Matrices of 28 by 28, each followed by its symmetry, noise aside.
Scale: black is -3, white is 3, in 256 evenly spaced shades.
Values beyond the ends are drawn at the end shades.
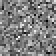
symmetric across the other diagonal.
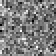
mirrored top to bottom.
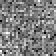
same after a half turn.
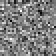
antisymmetric.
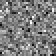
no symmetry.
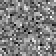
symmetric across the other diagonal.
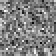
symmetric across the other diagonal.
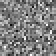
antisymmetric.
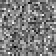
no symmetry.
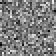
same after a half turn.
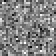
no symmetry.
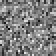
same after a half turn.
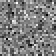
no symmetry.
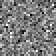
same after a half turn.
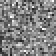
no symmetry.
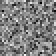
mirrored top to bottom.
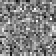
mirrored left to right.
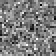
no symmetry.
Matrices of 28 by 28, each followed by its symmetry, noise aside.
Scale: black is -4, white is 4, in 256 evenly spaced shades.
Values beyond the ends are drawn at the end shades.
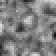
antisymmetric.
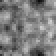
mirrored top to bottom.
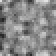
mirrored top to bottom.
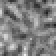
antisymmetric.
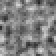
antisymmetric.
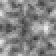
mirrored top to bottom.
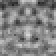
mirrored left to right.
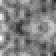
mirrored top to bottom.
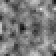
mirrored top to bottom.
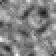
symmetric across the other diagonal.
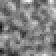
antisymmetric.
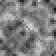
symmetric across the other diagonal.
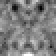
mirrored left to right.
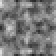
mirrored top to bottom.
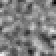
antisymmetric.
